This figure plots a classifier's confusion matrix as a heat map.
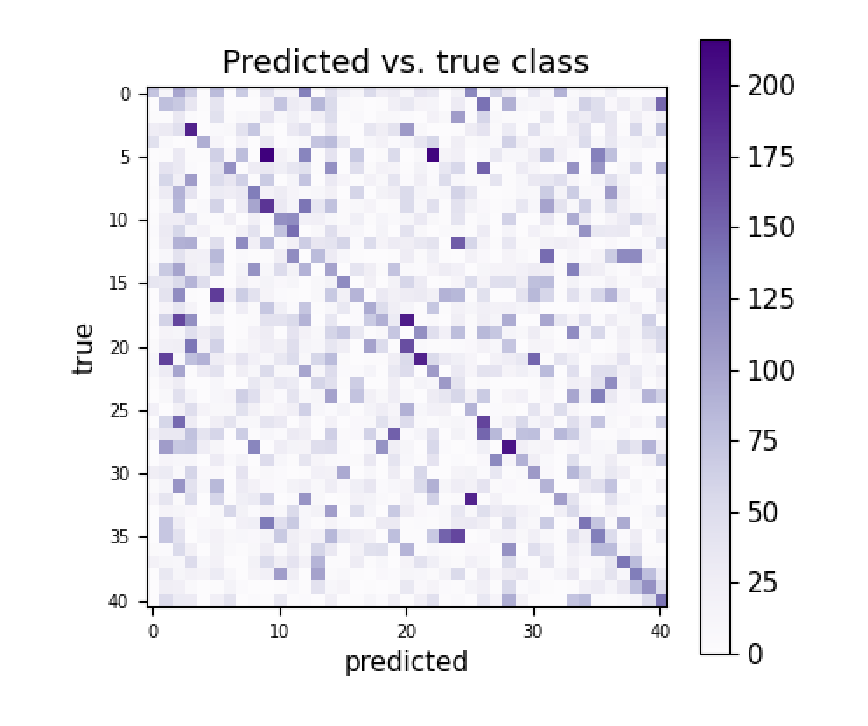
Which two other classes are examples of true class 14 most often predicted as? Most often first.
33, 8
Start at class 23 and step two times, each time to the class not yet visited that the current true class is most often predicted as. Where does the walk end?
28
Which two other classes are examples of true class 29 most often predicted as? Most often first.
27, 40
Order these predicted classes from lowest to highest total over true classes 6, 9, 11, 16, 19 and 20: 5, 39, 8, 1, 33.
39, 1, 8, 33, 5
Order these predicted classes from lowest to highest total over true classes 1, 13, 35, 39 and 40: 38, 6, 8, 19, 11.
8, 6, 19, 11, 38
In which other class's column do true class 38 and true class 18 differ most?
20
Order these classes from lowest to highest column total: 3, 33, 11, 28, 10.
10, 11, 28, 33, 3
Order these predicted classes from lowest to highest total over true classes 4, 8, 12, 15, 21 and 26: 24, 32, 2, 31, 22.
32, 22, 31, 24, 2
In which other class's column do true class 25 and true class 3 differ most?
40
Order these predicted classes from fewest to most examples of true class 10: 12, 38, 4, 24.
4, 12, 24, 38
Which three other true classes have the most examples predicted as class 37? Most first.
13, 34, 28
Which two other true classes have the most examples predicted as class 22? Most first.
5, 31
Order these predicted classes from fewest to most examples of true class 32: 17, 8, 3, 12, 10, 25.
10, 17, 8, 3, 12, 25
